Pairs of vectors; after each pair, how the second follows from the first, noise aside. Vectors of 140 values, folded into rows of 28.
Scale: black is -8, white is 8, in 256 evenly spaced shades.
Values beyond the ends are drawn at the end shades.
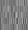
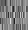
wrapped around, negated, scaled up.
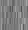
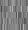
negated.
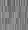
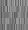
negated.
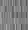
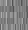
reversed, negated.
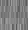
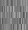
shuffled.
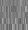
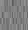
wrapped around, negated, shrunk.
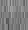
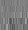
wrapped around, negated, partly zeroed.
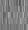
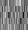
negated, scaled up.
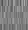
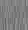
reversed, negated, shrunk.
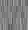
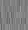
wrapped around, negated, shrunk.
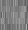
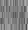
negated.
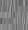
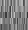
negated, scaled up.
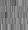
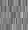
reversed, negated.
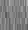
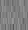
wrapped around, negated, shrunk.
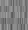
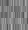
negated.
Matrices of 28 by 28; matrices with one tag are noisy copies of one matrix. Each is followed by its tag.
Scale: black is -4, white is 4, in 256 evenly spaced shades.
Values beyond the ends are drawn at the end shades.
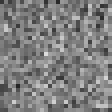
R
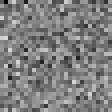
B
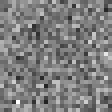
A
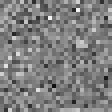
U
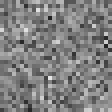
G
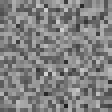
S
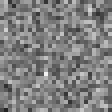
R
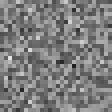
U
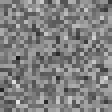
A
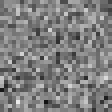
A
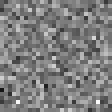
A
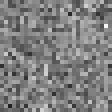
R
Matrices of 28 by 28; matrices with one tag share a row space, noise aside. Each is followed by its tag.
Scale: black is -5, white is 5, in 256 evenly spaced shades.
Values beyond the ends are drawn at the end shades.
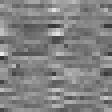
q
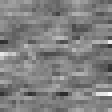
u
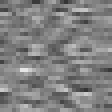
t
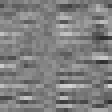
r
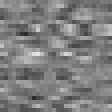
t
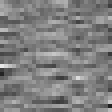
u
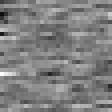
u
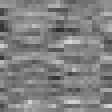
q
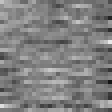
u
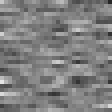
u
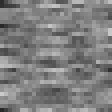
u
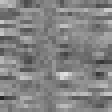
r
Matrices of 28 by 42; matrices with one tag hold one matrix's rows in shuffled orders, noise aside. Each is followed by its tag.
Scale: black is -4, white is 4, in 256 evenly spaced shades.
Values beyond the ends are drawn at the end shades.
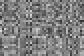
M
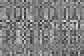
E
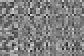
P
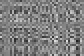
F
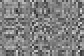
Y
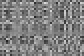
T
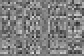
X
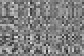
P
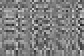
Y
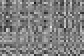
T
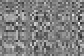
Y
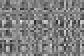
T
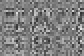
Y
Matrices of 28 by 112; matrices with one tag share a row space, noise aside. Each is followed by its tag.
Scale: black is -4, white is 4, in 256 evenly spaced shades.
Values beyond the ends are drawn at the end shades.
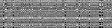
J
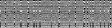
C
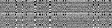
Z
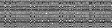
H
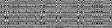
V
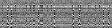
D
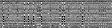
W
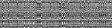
W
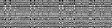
H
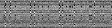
H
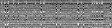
V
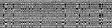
J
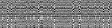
D
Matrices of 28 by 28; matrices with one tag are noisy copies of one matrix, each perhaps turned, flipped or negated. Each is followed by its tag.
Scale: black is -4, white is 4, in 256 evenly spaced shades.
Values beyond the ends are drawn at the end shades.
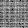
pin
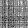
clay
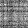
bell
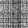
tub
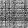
tub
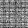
pin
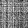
clay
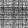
tub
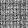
pin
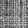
clay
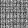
pin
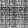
tub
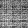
clay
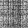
tub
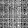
tub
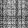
bell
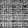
clay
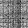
tub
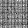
pin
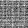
pin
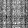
bell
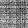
clay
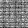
pin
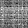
tub
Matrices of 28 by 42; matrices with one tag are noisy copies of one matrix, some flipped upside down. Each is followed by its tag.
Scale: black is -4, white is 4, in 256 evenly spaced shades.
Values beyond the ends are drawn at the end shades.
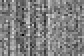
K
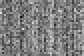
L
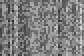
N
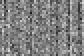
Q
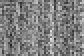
L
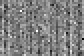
Q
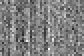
K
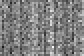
L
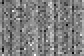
L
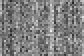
L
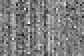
K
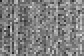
N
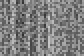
K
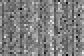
L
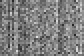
N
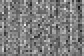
Q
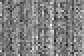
L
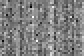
L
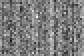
L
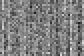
Q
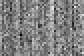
L
